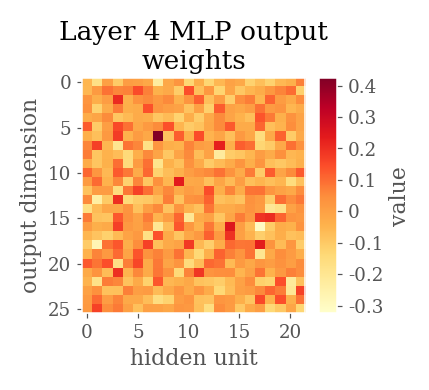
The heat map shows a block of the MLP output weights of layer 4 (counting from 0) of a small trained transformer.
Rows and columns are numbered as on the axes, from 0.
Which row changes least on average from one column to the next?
4
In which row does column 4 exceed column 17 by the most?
16
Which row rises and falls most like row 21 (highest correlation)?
13
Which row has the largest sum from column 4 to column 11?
6
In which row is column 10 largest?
18
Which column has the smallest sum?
1
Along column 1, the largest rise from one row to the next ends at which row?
19
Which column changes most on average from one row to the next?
3
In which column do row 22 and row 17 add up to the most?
7
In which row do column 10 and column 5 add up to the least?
15
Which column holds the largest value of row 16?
14
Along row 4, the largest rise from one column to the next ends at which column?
17
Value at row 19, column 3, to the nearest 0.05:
0.1
